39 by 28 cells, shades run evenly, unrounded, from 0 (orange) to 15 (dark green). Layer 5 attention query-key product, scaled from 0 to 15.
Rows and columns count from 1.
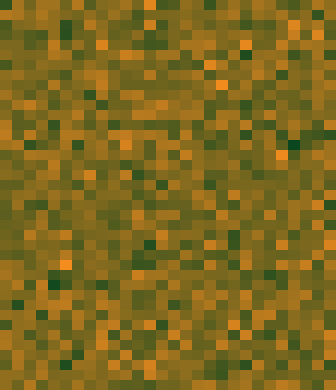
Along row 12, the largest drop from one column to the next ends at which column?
19
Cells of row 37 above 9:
9
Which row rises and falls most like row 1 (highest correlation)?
33
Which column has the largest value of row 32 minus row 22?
4
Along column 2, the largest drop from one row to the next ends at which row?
32
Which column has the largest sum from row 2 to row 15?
26
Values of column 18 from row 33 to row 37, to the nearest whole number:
10 7 9 7 10
